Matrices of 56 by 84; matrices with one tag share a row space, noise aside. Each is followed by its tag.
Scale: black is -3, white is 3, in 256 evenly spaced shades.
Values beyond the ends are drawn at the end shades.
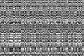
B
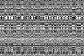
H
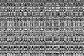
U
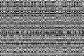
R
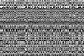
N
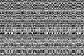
H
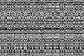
U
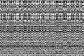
R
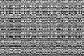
B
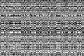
B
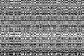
B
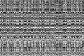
R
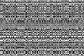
N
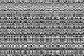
U
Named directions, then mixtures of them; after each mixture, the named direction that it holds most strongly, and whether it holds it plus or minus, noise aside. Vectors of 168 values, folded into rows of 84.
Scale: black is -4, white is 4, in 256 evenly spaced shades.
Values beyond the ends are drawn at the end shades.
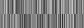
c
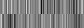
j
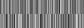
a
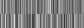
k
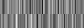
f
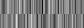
f, plus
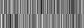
j, plus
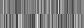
k, plus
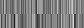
k, minus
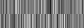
k, minus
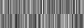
f, minus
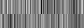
j, plus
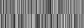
k, minus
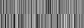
k, minus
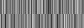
k, minus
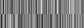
k, minus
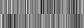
j, plus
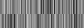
j, plus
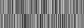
c, plus
